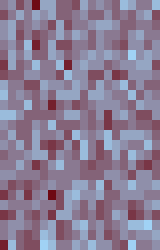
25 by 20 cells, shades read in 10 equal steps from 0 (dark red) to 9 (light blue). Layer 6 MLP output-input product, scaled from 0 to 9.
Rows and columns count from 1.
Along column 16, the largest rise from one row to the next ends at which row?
9
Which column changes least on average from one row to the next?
6
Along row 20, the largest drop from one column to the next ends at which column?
7
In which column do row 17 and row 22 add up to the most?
8
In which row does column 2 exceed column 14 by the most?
12
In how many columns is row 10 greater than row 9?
11
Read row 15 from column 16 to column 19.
6 5 5 8
